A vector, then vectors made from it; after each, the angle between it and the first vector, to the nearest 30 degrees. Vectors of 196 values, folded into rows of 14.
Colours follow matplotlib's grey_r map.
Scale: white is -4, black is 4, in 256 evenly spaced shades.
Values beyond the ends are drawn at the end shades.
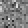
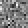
30 degrees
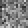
120 degrees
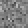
30 degrees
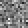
60 degrees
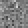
30 degrees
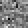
150 degrees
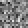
120 degrees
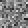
90 degrees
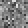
30 degrees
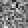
150 degrees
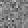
30 degrees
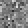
30 degrees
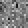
150 degrees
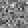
120 degrees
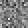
60 degrees
